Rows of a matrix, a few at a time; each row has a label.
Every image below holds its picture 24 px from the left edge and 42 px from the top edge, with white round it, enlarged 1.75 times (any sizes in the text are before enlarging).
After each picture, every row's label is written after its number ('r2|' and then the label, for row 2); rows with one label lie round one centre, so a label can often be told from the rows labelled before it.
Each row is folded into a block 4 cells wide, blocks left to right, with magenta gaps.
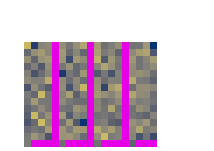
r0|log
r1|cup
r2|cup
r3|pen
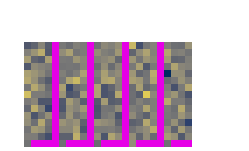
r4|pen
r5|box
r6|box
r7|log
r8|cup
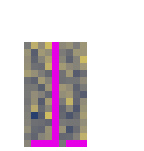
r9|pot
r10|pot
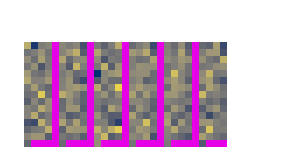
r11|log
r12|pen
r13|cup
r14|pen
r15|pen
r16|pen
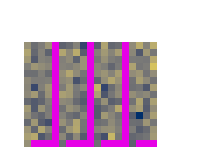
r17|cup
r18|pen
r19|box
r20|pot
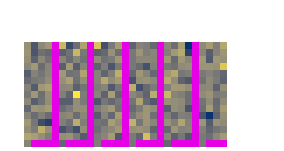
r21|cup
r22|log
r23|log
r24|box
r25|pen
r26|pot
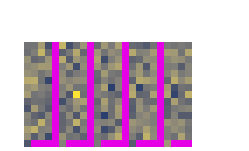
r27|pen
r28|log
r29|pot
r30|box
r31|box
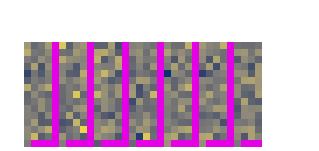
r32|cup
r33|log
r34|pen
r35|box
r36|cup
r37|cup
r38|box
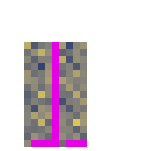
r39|log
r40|log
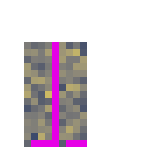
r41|box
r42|pen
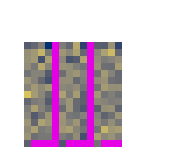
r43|pen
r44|pen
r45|pen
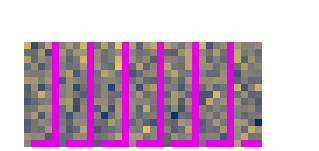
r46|log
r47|pot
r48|pot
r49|cup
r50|pot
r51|log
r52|cup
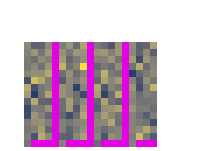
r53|box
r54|pot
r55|box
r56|cup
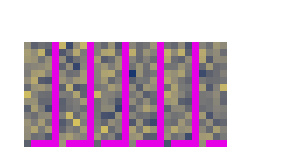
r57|pen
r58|log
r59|pen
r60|cup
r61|pen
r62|cup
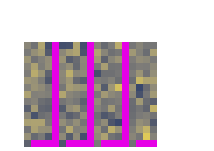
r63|pen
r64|pen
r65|cup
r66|box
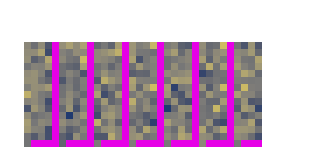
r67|pen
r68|pot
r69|box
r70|cup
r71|box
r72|cup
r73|pen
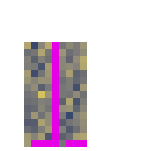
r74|log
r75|pot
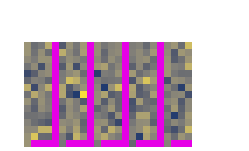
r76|cup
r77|box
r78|cup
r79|box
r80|pot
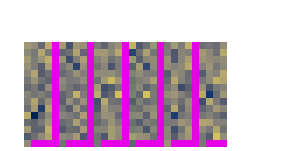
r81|pot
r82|log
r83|box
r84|log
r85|pot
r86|box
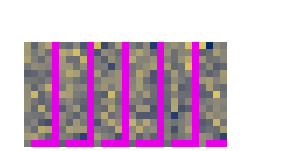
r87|cup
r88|pen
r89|log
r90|pen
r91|pot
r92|log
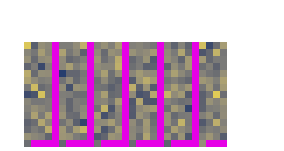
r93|log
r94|cup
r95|pot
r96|box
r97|pen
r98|log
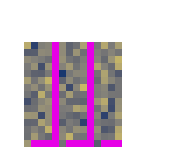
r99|log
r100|cup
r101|pot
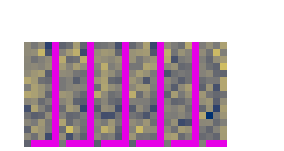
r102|pen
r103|pen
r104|pen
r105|pen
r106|cup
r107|pot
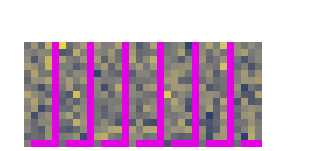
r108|pot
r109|log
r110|cup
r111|cup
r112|pen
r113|pot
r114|box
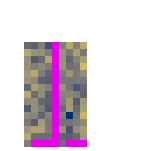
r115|pen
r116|pot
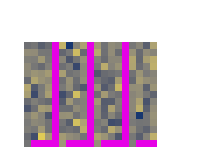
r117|box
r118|log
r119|cup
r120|pot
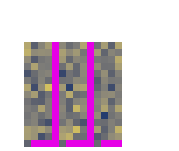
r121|cup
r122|cup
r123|pot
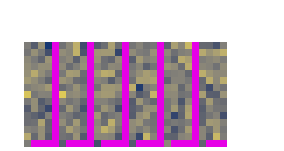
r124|pen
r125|pen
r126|pen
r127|box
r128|pot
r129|box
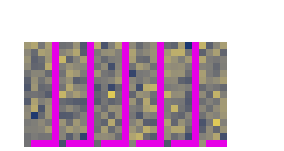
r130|pot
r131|pen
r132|log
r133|cup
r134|pen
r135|log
